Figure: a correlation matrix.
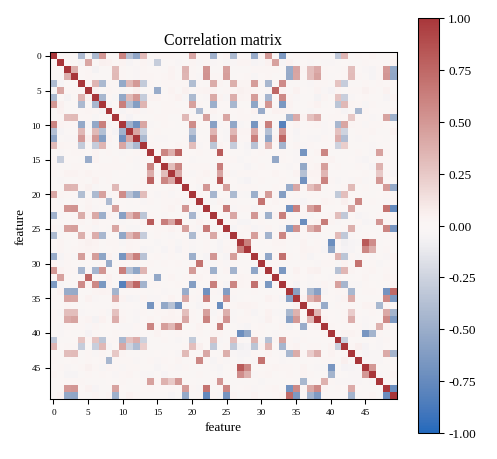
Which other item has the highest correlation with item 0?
10
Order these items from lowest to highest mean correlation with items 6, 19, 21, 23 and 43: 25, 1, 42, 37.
42, 1, 37, 25
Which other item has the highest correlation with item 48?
22
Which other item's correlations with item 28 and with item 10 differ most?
33
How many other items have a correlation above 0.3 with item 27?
3
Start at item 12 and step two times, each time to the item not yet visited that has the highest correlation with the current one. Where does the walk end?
29
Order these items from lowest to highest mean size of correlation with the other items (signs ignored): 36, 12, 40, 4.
40, 36, 4, 12
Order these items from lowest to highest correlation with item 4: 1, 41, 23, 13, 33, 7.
7, 13, 1, 41, 23, 33
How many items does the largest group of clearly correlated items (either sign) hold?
16
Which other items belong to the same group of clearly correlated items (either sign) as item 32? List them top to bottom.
1, 5, 15
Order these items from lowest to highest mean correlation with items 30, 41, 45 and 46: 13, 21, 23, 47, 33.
13, 47, 23, 33, 21
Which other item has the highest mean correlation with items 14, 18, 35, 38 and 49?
24
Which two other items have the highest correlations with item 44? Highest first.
30, 21
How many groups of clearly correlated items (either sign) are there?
6
